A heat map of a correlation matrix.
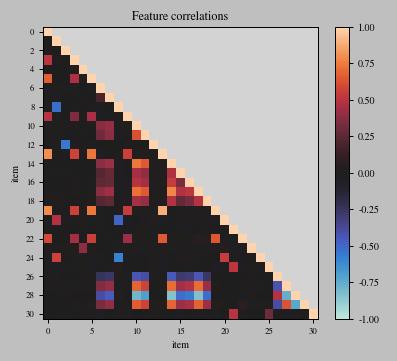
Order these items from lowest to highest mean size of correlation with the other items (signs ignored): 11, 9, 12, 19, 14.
12, 9, 19, 11, 14
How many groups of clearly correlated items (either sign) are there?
6
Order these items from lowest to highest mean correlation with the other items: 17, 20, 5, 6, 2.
2, 20, 6, 5, 17
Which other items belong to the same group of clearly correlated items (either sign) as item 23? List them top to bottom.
4
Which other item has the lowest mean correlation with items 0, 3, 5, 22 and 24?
8
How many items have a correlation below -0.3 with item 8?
3
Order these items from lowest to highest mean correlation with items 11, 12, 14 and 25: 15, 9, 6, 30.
9, 30, 6, 15
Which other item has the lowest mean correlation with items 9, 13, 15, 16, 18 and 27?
28
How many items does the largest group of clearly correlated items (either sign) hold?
13
